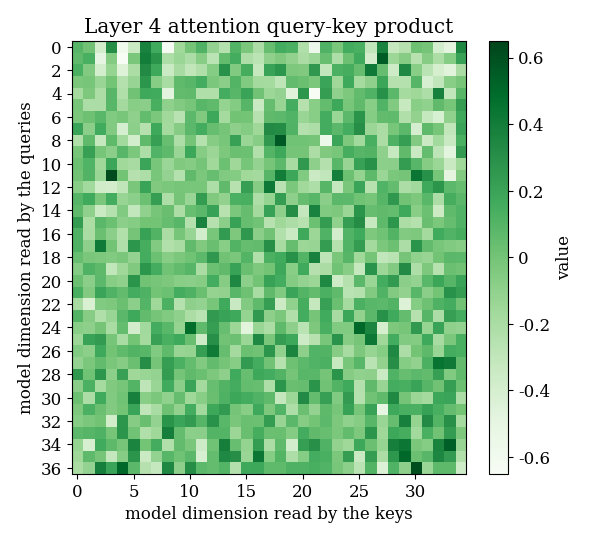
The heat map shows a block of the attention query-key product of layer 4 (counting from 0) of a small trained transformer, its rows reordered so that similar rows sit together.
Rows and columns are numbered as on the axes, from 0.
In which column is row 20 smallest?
23
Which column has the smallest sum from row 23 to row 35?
27
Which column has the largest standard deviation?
33
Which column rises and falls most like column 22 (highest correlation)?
5
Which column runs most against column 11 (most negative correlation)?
13
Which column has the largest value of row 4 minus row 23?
32
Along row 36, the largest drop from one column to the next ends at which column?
31
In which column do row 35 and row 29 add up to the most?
29
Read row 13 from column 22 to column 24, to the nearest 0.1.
-0.1 0.1 0.1
